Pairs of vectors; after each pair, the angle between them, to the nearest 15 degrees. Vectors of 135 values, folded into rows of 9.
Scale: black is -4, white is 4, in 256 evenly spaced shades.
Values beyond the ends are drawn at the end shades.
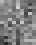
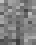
60 degrees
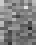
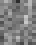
105 degrees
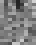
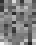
105 degrees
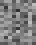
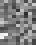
60 degrees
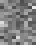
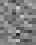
75 degrees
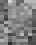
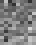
120 degrees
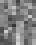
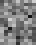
135 degrees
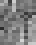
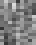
60 degrees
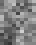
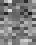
90 degrees
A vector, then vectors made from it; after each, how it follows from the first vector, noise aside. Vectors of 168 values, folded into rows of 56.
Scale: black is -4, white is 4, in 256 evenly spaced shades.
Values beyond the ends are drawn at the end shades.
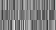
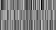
reversed, negated.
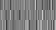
wrapped around, negated, partly zeroed.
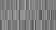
wrapped around, negated, shrunk.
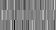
negated, partly zeroed.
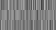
reversed, negated, shrunk.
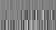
wrapped around, negated, partly zeroed.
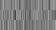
wrapped around, negated, shrunk.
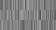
wrapped around, negated, shrunk.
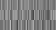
wrapped around, negated, shrunk.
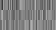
wrapped around, negated, shrunk.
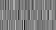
negated, partly zeroed.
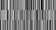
reversed, negated.
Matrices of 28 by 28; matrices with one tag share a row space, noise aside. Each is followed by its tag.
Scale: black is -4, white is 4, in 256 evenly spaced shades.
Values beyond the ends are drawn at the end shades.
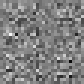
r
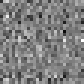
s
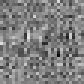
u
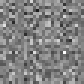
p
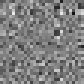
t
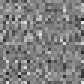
s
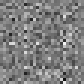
p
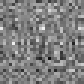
t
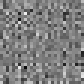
s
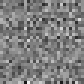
u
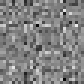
p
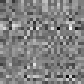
u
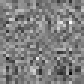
r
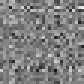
t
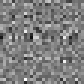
p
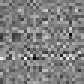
u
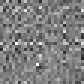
s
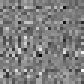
s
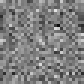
t
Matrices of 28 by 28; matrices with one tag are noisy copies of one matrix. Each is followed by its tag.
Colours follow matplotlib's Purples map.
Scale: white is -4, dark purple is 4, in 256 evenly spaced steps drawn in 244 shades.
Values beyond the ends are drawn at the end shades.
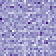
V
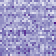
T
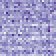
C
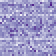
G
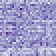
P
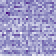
C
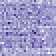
P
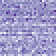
C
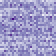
G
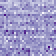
T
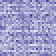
V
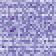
G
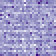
V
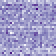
P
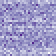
P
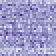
P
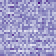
V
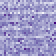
T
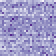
G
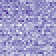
C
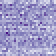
P
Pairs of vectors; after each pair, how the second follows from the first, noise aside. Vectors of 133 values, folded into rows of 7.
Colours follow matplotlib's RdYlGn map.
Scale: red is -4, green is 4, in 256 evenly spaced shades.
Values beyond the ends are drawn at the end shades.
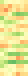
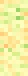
wrapped around, shrunk.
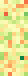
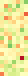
negated, partly zeroed.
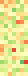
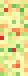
wrapped around.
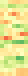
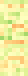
negated, shrunk.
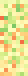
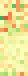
negated, partly zeroed.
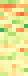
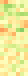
negated, shrunk.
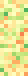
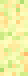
wrapped around, shrunk.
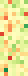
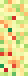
wrapped around.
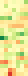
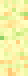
shrunk.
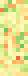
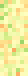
wrapped around, shrunk.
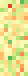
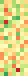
reversed.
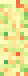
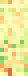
reversed, partly zeroed.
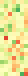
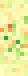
negated, partly zeroed.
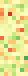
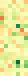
reversed, negated, partly zeroed.
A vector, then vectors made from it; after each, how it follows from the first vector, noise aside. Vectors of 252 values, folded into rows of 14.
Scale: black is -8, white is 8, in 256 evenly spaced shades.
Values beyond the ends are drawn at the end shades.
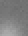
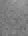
reversed, shrunk.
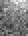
reversed, scaled up.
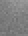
reversed, shrunk.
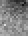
reversed, negated, scaled up.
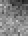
reversed, negated, scaled up.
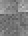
wrapped around.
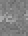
wrapped around, partly zeroed.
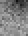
reversed, negated, scaled up.
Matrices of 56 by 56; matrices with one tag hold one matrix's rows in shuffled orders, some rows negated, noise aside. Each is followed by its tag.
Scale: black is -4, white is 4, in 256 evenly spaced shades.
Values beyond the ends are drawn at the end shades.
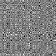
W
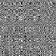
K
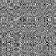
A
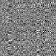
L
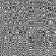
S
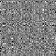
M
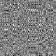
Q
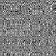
W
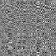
L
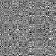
S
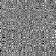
M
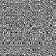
W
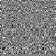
M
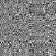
S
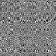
A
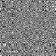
M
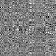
S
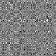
A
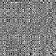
W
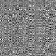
S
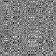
Q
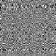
M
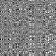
S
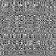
K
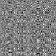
L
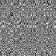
A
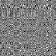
A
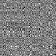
W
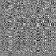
L
